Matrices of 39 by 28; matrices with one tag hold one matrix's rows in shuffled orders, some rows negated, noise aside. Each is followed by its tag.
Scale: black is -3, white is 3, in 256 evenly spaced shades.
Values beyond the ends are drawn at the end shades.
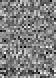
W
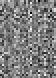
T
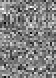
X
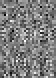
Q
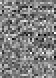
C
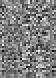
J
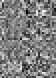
J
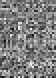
X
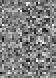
J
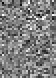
J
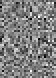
T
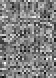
W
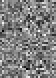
J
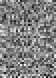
W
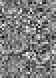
J
